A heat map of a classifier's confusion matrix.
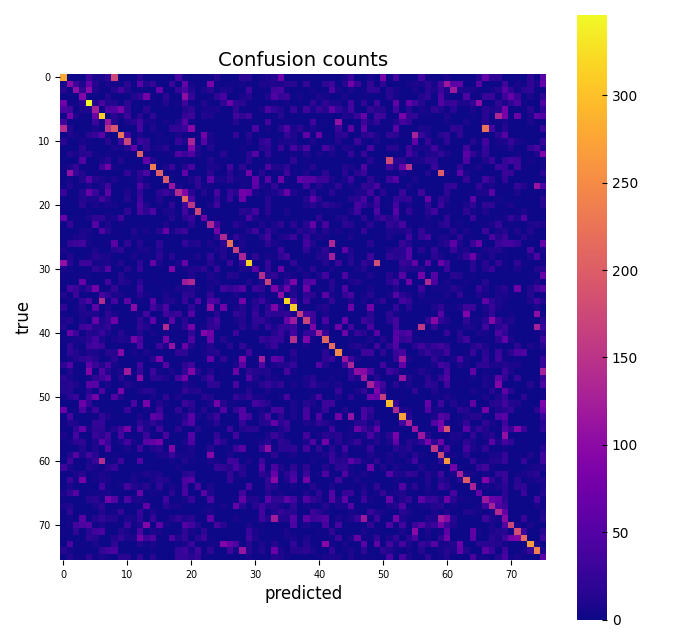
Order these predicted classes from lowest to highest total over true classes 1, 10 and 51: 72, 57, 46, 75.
72, 46, 57, 75
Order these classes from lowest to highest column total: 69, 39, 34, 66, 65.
65, 39, 34, 66, 69
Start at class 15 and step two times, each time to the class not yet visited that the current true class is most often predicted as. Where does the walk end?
23
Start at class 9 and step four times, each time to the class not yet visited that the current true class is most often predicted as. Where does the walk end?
68
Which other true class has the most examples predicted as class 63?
37
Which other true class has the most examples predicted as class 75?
46
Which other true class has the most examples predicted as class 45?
53
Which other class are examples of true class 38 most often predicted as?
36
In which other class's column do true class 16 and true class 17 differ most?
74
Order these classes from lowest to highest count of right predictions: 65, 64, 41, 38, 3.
65, 3, 64, 38, 41
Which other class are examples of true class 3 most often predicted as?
19
